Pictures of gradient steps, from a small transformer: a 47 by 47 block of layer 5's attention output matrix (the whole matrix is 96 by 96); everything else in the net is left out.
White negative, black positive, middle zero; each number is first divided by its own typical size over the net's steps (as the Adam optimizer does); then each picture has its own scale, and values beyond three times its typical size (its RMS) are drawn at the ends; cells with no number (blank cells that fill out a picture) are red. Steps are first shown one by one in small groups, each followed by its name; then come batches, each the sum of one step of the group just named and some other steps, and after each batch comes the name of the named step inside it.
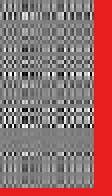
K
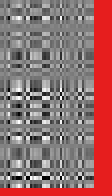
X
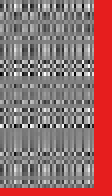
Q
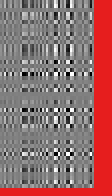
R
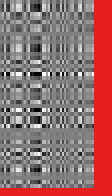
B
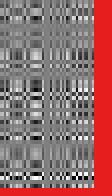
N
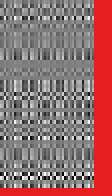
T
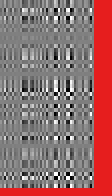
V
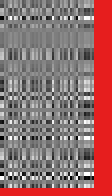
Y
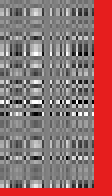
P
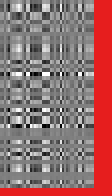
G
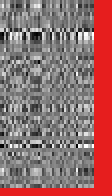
K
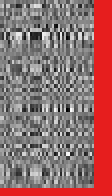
R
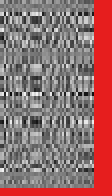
N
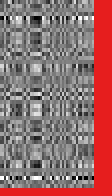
N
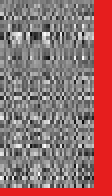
T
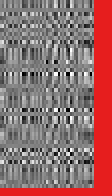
R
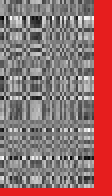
Y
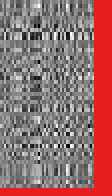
Q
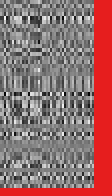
T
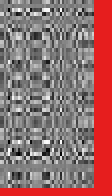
G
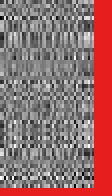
T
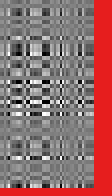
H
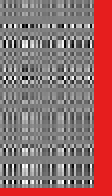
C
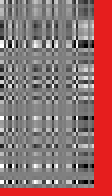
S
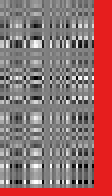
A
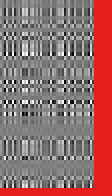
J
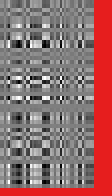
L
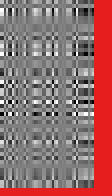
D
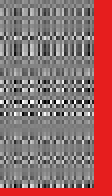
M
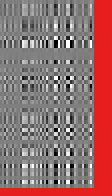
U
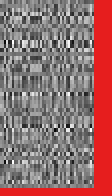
U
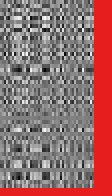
J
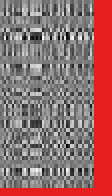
J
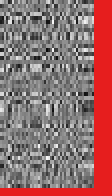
H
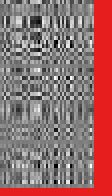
U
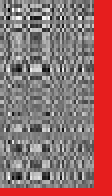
D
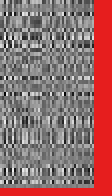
S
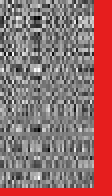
J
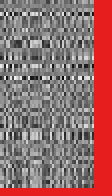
L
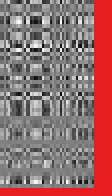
A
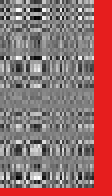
C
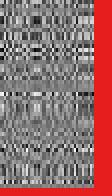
C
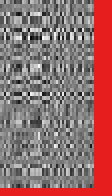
H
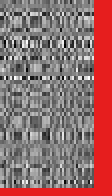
C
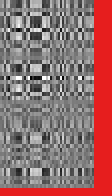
L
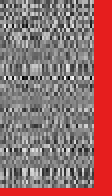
C
